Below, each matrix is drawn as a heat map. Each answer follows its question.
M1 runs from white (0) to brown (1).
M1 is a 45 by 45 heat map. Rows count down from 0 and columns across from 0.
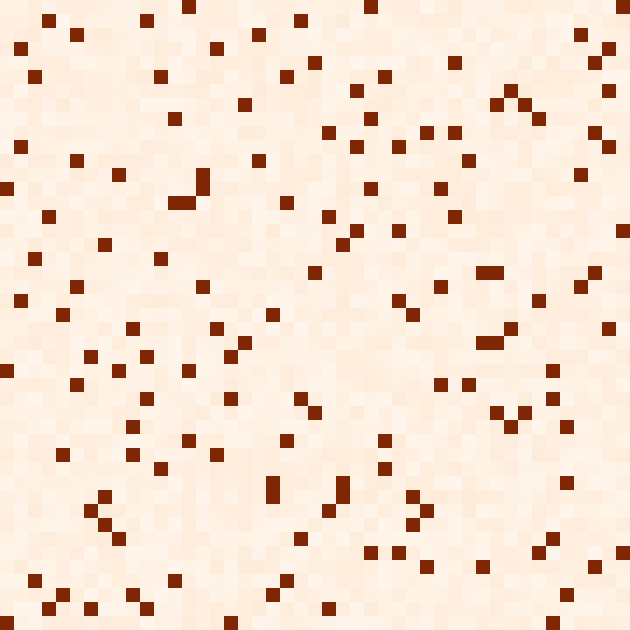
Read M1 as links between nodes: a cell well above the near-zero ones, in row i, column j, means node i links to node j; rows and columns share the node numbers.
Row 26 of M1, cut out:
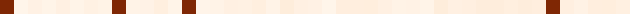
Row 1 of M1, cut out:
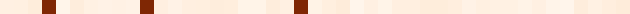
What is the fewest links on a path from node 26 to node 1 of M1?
4
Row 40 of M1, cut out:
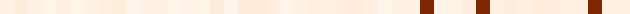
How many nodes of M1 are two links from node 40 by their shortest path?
5
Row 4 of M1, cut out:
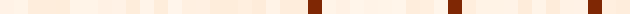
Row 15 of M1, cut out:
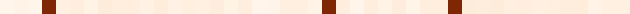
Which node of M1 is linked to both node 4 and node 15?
node 32
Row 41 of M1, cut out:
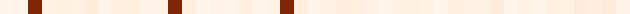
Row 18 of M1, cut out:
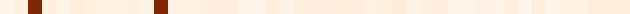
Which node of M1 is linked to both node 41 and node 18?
node 2
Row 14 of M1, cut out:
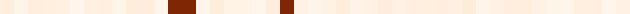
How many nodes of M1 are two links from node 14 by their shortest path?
6
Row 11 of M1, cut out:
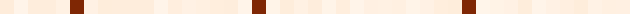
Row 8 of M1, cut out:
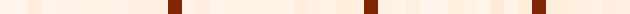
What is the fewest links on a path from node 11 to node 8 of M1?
5
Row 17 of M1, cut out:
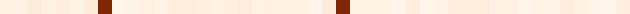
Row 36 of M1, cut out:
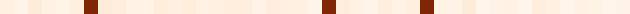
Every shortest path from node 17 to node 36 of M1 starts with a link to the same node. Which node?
node 24
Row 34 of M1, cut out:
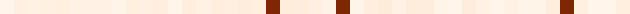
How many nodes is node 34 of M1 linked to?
3
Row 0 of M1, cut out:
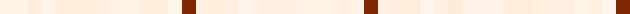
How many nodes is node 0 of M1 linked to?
3
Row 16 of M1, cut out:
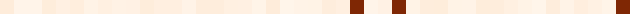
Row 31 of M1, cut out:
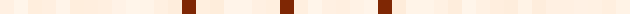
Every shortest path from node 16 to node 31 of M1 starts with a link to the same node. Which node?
node 44
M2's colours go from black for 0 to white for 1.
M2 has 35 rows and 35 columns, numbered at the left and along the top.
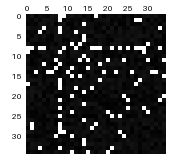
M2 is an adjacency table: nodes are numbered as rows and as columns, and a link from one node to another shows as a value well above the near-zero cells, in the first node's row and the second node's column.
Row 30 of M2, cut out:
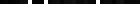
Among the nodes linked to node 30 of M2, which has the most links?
node 11
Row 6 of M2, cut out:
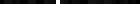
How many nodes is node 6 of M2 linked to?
1
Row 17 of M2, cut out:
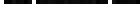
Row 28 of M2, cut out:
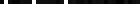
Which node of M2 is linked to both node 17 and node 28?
node 8
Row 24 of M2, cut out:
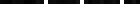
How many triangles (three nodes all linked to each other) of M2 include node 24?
2
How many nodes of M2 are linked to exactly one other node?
9
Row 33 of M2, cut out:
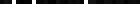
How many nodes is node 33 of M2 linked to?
3
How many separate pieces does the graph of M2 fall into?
3
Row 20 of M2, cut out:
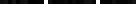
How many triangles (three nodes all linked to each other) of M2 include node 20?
2
